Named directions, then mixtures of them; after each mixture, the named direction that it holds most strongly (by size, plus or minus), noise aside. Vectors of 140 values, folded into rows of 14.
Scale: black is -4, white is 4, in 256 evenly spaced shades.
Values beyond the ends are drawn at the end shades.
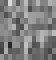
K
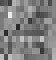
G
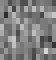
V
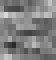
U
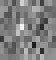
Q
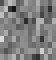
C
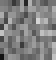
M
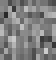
V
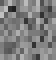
C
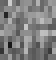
K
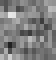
U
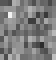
G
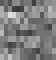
U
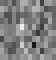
Q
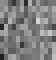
M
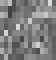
G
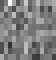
K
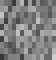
M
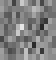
Q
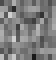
C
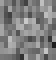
V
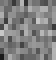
M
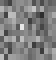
G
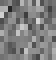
Q
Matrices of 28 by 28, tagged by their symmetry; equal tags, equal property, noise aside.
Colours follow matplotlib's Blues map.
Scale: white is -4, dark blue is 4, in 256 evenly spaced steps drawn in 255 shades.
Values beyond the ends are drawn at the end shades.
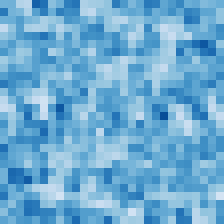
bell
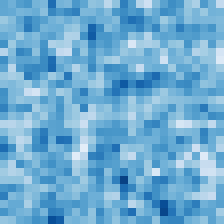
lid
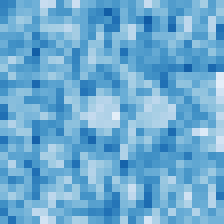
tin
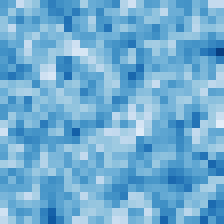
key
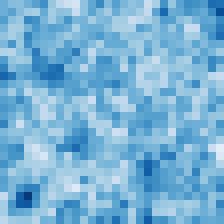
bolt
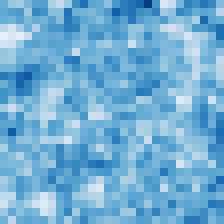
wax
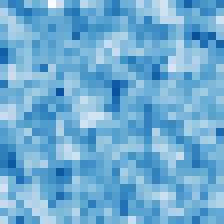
lid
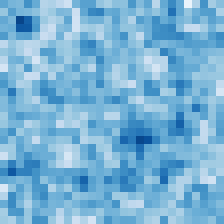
key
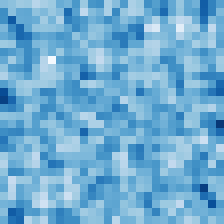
bell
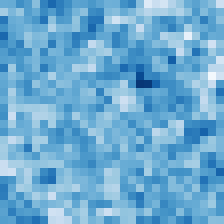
bolt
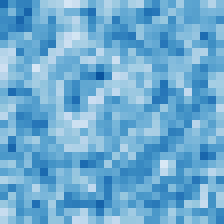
key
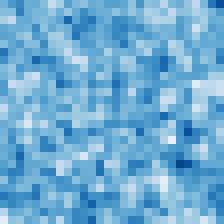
lid
